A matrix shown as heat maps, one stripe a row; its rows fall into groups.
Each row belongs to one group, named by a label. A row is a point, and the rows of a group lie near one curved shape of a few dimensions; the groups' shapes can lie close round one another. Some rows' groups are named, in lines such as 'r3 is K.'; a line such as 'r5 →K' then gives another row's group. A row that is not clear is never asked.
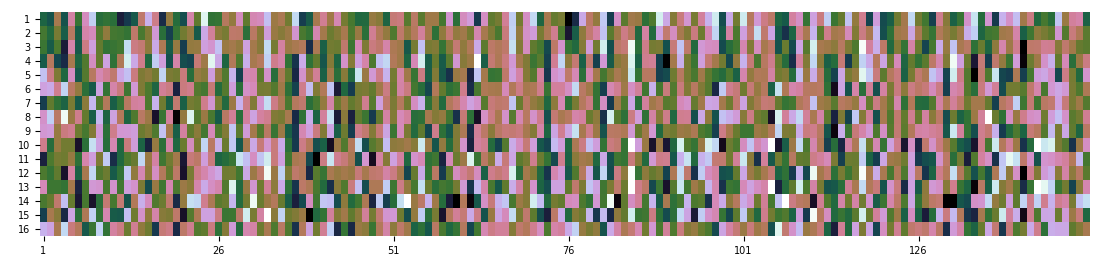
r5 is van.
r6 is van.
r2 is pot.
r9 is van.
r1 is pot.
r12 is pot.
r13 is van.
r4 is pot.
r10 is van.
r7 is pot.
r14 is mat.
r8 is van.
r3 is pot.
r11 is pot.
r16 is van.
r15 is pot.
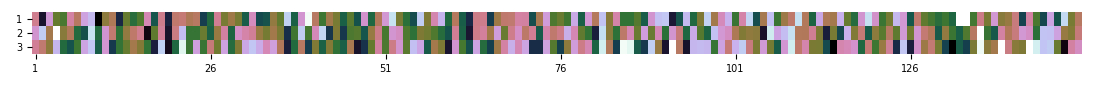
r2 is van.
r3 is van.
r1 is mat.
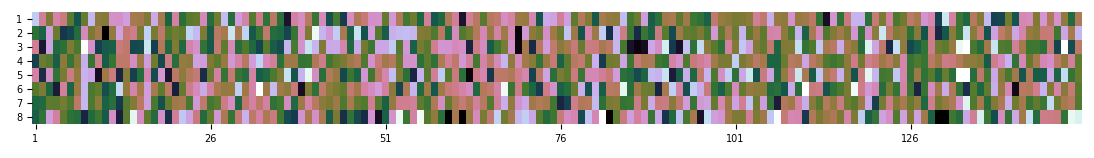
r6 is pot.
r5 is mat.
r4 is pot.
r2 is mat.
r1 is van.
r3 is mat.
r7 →pot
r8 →mat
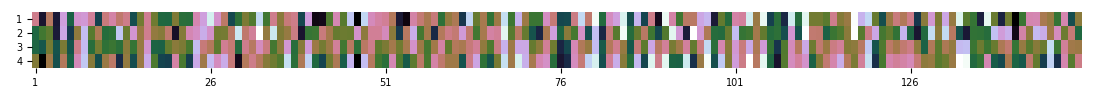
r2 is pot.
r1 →pot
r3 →pot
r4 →pot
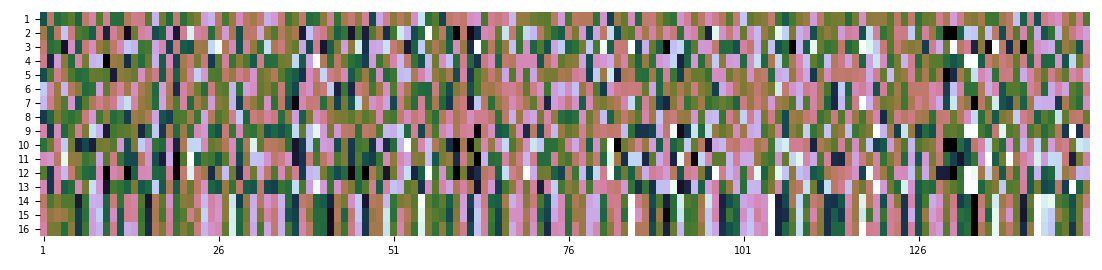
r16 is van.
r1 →pot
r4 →mat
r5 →mat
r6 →van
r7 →van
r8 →pot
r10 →mat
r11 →van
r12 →mat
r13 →mat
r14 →van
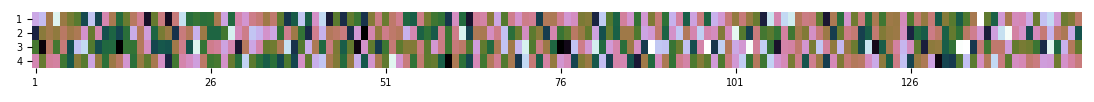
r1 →van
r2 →pot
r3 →pot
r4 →mat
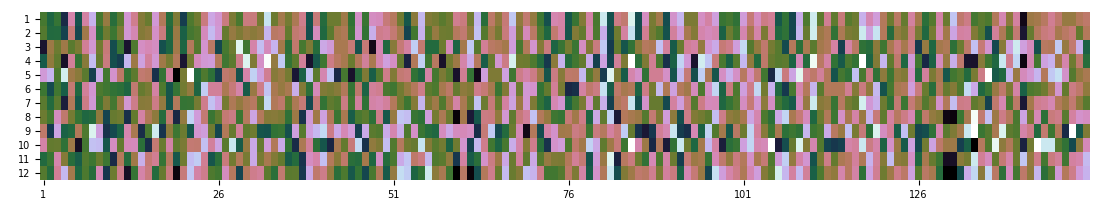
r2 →pot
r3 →pot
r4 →pot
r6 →pot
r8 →mat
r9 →mat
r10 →van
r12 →mat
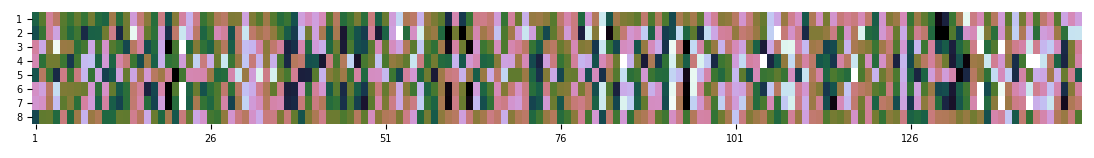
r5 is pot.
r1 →mat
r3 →van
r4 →van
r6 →van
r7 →van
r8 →pot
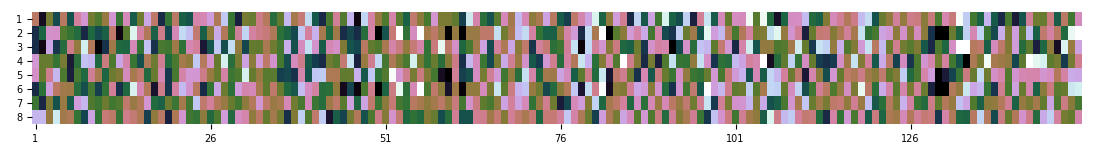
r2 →mat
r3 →mat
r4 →van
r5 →mat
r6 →mat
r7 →pot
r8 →van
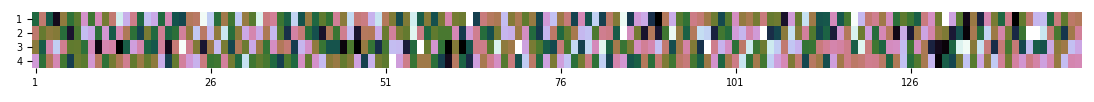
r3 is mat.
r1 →pot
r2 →van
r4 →mat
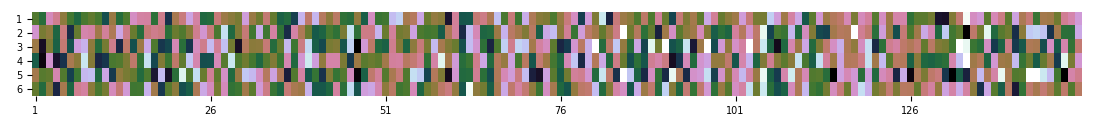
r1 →mat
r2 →van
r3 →pot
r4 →mat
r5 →van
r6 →pot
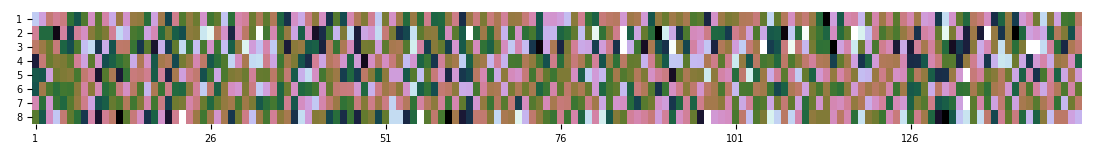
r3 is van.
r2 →pot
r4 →pot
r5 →mat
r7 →mat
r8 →mat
